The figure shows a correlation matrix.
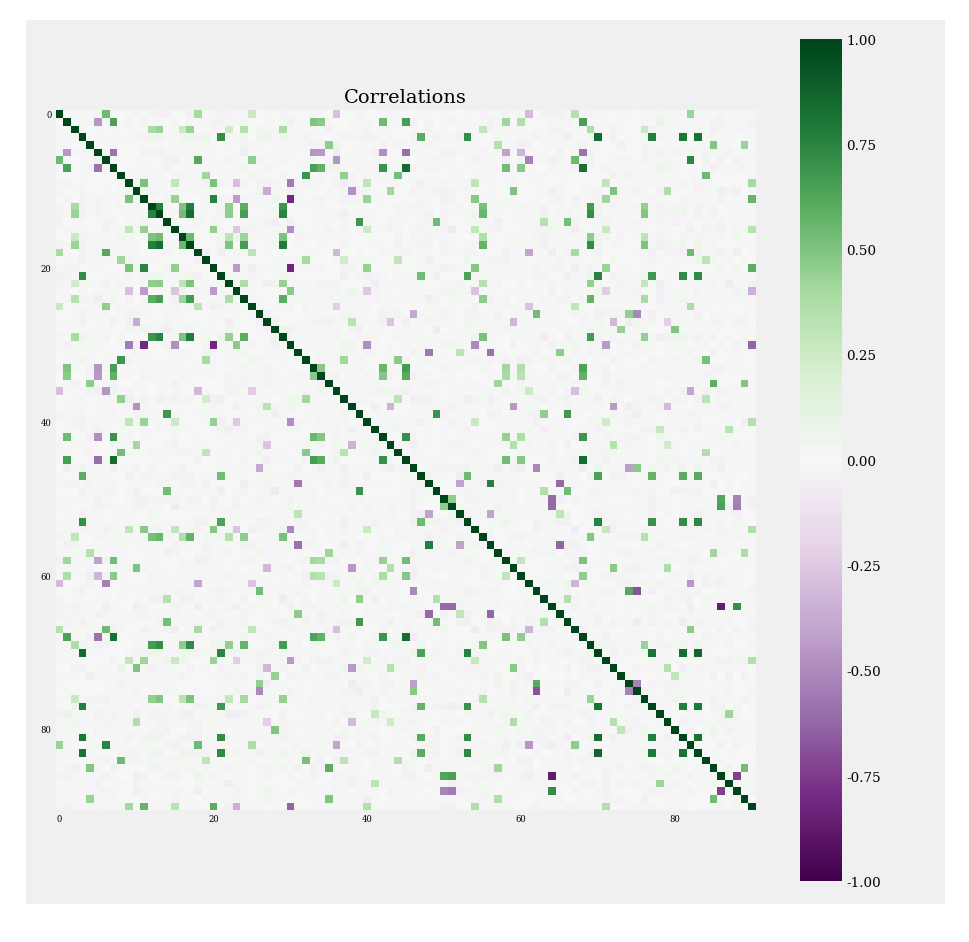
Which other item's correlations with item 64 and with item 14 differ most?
86
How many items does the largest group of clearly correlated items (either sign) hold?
11
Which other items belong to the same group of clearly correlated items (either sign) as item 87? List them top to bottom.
41, 78
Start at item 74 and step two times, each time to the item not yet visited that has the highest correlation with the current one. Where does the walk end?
26
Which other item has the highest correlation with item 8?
32
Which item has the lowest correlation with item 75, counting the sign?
62
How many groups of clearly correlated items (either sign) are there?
14
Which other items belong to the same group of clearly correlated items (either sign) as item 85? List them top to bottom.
4, 35, 57, 89
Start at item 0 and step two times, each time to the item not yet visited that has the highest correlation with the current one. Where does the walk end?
82
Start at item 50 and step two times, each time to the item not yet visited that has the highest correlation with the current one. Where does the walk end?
51
